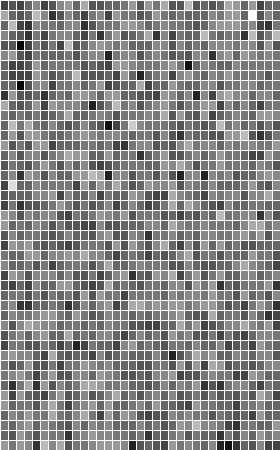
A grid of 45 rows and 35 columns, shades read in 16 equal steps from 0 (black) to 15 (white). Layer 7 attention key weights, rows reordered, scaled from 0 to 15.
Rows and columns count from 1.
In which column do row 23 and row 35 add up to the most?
33
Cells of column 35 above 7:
12
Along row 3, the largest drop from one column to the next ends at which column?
3
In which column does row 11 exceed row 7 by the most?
24
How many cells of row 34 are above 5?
27
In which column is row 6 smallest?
14
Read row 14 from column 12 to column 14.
8 7 8
